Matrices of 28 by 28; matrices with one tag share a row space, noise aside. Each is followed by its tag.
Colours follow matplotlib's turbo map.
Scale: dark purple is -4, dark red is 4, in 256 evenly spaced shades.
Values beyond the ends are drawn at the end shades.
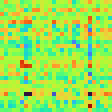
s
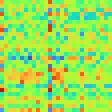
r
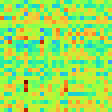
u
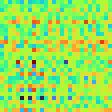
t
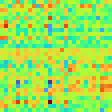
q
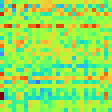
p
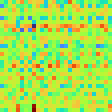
t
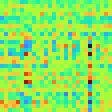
s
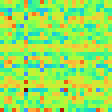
u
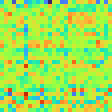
u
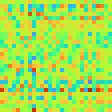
t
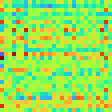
p
